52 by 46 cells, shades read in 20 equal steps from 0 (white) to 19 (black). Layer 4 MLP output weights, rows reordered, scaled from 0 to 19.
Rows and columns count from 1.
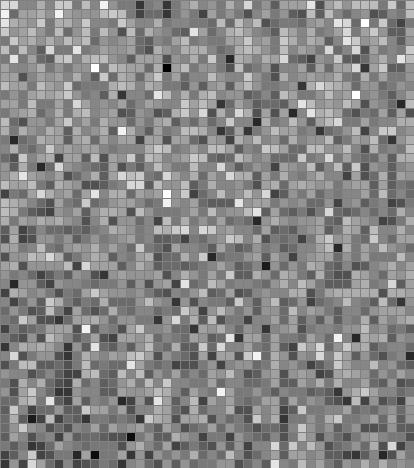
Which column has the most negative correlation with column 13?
31
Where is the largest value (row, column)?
8, 19
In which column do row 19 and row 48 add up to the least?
3
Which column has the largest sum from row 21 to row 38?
38
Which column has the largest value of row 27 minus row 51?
4
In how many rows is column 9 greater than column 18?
28
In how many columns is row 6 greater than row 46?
18
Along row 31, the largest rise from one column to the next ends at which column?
27
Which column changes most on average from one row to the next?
25
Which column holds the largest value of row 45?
14
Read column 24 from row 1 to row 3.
8 7 11
